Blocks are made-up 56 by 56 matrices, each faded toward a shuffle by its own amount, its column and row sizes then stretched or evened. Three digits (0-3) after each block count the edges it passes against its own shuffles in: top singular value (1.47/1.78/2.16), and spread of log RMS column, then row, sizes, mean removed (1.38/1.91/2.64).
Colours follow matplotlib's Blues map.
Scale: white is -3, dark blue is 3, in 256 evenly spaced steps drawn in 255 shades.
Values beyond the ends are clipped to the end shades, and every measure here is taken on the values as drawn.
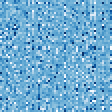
2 3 1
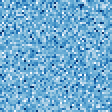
0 0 0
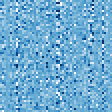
2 3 0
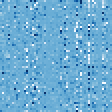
1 3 1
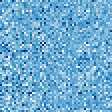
2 1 2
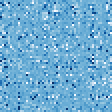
0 2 1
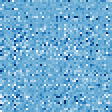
1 2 3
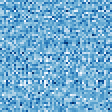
2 0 2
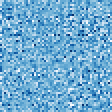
1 2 2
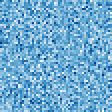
2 0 0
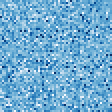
0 0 1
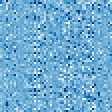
2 3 0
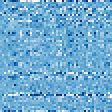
3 1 3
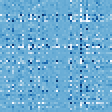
0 3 3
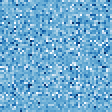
1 1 2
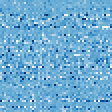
1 0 3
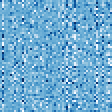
3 3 0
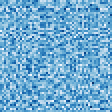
3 0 2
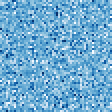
1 2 0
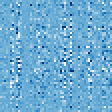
0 3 2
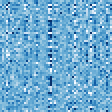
3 3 1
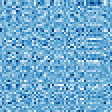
3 1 3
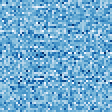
2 0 2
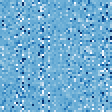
0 3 0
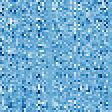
0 3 2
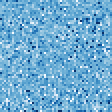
0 0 1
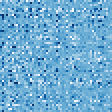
0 2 3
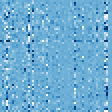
2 3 1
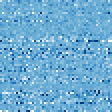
0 0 3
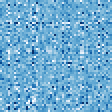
2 3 1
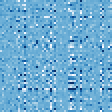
3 3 2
